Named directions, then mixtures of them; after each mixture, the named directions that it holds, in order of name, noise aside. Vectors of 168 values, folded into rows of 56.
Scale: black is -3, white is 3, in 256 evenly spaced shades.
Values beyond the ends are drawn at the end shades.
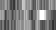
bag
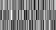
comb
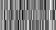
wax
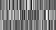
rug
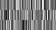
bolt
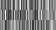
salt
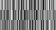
comb, salt.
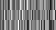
wax.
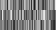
bag, comb.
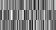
comb.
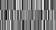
bolt.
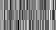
wax.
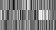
bag, rug, salt.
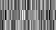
rug, salt, wax.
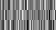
wax.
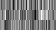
bag, rug, salt.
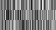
bolt, salt.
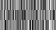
comb, salt, wax.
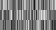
bag, comb.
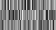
rug.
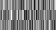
comb.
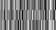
wax.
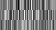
bolt, comb, rug.
